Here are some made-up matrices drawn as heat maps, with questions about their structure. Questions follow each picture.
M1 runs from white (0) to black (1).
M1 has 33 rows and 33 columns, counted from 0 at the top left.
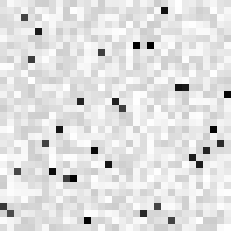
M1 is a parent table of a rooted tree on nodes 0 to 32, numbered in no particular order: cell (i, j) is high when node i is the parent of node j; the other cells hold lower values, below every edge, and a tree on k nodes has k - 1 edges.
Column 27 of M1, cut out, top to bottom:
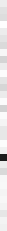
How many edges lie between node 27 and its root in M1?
7
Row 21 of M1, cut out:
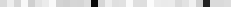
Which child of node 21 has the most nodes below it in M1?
29
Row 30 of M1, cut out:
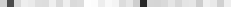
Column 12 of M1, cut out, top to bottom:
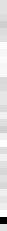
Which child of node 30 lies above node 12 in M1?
20
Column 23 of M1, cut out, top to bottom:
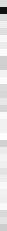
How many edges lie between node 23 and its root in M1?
3
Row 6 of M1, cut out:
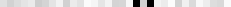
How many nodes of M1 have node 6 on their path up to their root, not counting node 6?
8
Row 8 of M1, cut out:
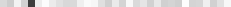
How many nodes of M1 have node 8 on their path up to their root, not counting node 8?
2
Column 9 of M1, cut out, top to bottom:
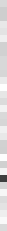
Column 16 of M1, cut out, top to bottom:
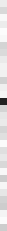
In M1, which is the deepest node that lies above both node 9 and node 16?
31
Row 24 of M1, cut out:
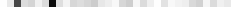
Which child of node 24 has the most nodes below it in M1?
7
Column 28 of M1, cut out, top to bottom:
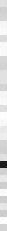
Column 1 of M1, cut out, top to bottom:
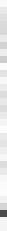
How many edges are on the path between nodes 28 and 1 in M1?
2
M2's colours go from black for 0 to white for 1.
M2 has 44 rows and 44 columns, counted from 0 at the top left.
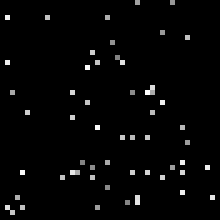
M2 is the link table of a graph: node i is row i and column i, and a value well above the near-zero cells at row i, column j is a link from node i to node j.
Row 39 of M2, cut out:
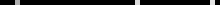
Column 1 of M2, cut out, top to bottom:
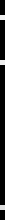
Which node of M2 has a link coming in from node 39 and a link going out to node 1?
node 3
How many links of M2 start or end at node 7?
1
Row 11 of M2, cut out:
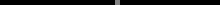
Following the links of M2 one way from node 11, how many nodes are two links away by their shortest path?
1
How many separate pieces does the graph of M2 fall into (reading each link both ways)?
3
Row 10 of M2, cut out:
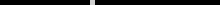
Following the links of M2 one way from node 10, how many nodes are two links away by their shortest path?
5
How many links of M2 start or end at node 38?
1
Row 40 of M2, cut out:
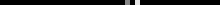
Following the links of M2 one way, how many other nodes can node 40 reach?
7
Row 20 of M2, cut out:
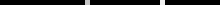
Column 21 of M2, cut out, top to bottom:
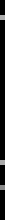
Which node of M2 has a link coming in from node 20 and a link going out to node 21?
node 32
